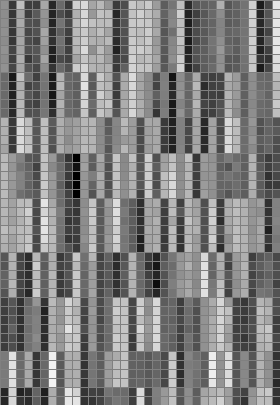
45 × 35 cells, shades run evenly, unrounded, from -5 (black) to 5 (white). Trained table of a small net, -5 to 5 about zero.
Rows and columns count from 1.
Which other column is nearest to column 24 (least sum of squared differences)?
2
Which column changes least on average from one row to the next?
11
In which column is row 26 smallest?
34
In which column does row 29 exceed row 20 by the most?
10
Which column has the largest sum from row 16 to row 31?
6
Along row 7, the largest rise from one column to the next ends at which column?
35
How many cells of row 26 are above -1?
24
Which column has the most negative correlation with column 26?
3
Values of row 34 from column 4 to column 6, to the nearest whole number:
-1 1 -3
